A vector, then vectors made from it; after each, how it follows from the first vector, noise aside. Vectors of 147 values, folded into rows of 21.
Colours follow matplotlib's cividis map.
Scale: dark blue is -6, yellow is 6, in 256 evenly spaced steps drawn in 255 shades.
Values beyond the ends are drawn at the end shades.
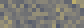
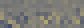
reversed, negated, partly zeroed.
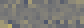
reversed, partly zeroed.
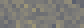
negated, shrunk.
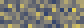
wrapped around, negated, scaled up.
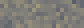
negated, shrunk.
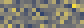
wrapped around, scaled up.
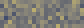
sign-scrambled.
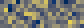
wrapped around, scaled up.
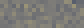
negated, shrunk.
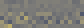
reversed, partly zeroed.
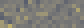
reversed, partly zeroed.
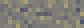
reversed, negated, partly zeroed.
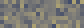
sign-scrambled.
